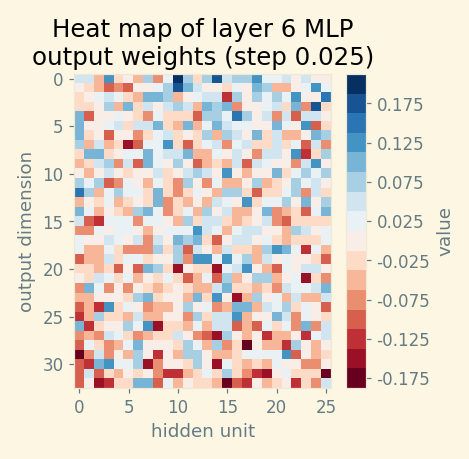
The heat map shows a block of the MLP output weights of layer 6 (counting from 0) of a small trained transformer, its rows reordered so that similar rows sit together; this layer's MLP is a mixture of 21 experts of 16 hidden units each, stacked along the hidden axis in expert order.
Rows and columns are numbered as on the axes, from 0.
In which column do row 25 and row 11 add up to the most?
2
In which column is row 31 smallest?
25
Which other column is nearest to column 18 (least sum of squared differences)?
9
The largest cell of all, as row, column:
0, 10
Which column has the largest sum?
15
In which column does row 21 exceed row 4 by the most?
22
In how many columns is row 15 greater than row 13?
9
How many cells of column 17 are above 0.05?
6
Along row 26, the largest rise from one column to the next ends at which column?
23
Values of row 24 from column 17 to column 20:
0.1 -0.05 0.05 0.025
